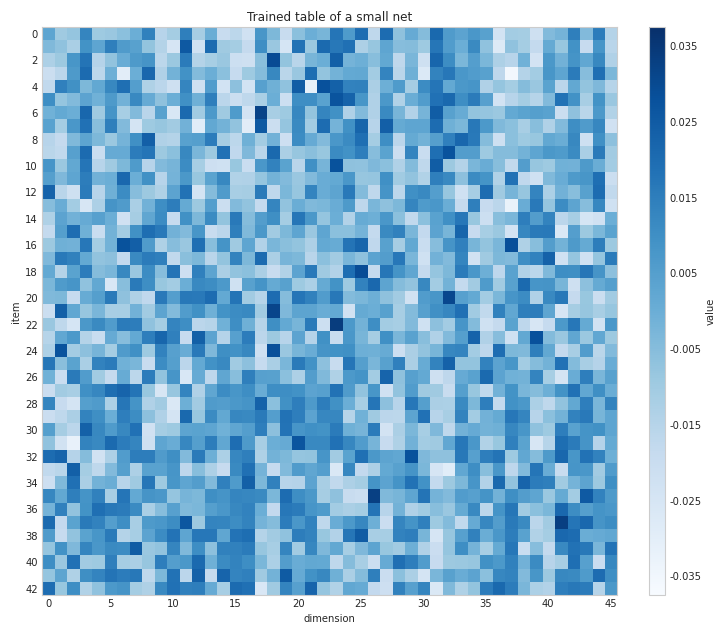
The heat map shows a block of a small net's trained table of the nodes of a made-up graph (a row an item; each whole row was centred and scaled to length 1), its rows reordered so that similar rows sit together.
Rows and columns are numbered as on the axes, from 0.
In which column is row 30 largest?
3
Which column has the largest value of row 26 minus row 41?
27
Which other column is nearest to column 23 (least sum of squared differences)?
11
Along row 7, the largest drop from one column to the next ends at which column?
18
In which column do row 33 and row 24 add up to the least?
41
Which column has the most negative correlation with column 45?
31
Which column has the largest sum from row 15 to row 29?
33
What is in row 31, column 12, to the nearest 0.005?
0.005
